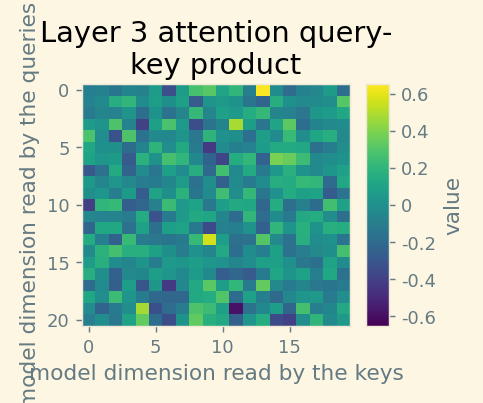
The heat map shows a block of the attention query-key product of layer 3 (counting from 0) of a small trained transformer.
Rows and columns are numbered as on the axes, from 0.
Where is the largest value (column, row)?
13, 0
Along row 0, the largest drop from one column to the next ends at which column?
14
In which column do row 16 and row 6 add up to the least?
10
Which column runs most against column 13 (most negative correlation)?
6
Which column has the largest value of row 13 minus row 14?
9
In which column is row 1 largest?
19
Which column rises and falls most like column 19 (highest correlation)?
2
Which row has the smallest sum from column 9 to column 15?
16
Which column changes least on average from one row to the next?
7
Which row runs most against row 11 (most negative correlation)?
3
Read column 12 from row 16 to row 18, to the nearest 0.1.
-0.3 -0.1 0.1
